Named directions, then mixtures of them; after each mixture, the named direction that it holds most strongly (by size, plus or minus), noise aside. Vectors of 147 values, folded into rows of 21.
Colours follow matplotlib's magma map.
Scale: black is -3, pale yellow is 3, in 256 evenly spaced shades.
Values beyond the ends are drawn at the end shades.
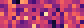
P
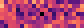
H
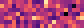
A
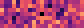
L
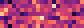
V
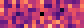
L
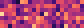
P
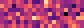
A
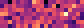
A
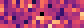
L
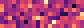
A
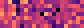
P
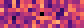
L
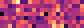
P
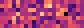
L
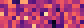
P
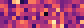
P
